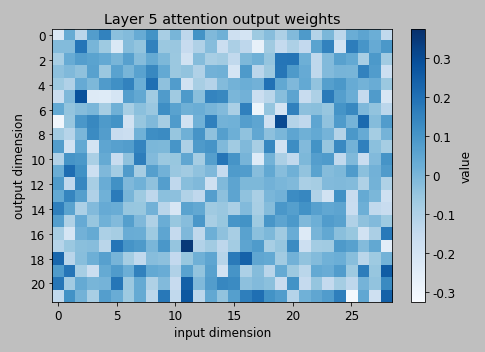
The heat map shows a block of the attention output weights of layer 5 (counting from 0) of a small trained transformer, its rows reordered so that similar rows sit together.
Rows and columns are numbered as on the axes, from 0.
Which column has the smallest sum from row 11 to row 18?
10
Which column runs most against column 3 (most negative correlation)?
6
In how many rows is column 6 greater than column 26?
10
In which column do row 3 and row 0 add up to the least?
15
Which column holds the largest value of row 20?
11
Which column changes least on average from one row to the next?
27
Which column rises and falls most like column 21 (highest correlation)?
4
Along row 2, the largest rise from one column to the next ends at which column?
19
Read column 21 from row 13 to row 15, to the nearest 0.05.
0.15 0.1 0
